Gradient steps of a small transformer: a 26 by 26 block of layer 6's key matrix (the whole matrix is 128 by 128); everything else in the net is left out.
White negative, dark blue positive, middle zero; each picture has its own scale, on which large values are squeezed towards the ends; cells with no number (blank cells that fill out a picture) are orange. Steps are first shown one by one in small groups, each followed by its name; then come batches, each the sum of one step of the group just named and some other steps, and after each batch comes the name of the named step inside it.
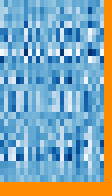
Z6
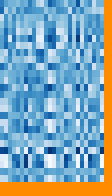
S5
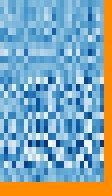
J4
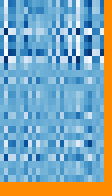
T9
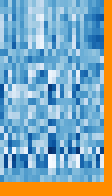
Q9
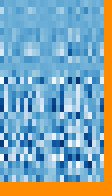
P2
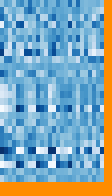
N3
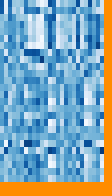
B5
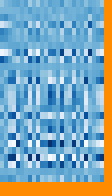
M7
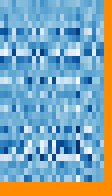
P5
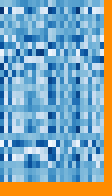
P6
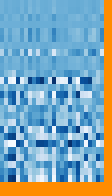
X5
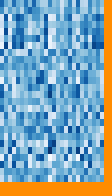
Q9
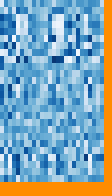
M7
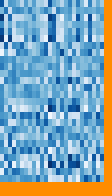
M7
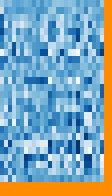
P5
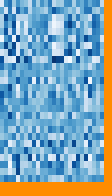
M7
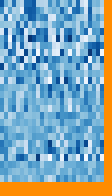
Z6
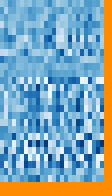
J4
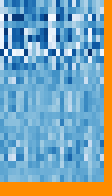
Z6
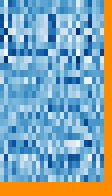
T9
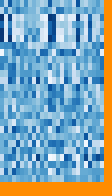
M7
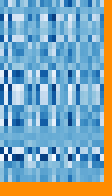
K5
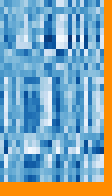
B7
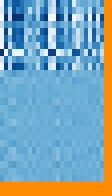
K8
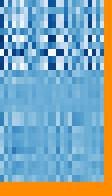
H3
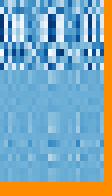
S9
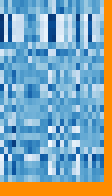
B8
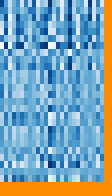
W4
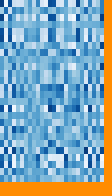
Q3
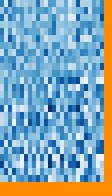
Q3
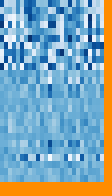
S9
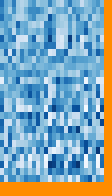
B7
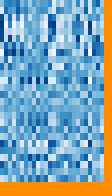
S9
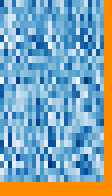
W4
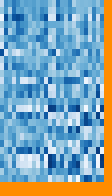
K8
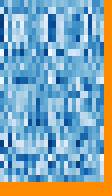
S9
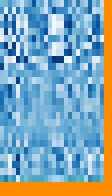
H3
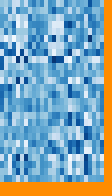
H3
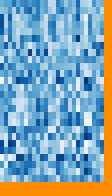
B8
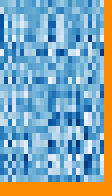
S9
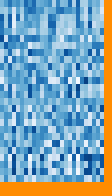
B8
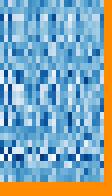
K5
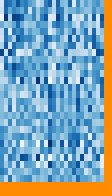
K8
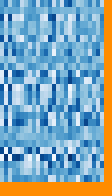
K5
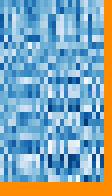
B8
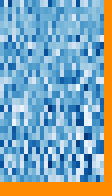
Q3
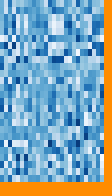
Q3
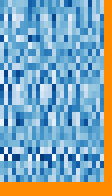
K5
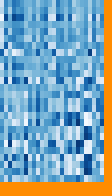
K8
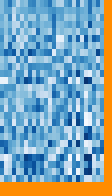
B7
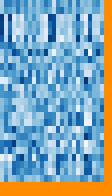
B8
